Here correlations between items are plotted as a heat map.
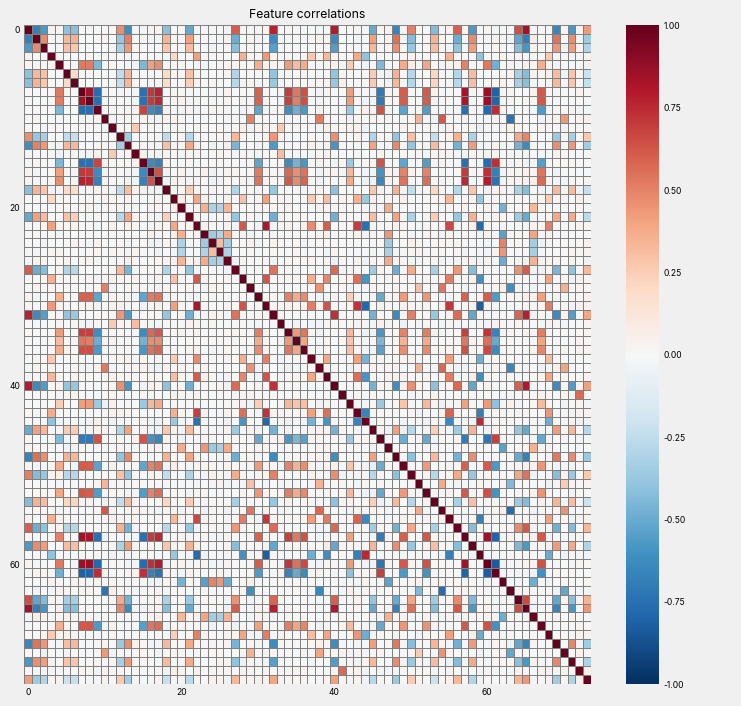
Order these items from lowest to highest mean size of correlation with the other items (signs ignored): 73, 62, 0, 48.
62, 73, 48, 0
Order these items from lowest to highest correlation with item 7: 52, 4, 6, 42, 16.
6, 42, 4, 52, 16
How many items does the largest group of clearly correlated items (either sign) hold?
23
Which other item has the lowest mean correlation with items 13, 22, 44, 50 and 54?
63
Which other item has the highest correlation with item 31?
22
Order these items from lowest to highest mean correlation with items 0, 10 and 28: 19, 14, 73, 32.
14, 19, 73, 32
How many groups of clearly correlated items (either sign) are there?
7
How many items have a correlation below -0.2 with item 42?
4
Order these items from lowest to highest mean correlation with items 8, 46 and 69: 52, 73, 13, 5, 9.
73, 9, 52, 5, 13
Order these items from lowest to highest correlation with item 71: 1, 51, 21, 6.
51, 6, 21, 1
